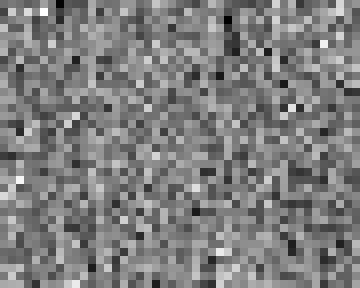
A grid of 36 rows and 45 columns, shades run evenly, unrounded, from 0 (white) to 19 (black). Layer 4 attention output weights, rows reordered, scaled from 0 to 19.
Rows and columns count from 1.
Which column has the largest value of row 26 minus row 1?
37
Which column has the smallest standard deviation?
23
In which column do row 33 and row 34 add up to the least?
25
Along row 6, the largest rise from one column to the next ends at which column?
42
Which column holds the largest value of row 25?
35
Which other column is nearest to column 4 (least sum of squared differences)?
24
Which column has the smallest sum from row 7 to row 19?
12
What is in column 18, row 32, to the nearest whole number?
11
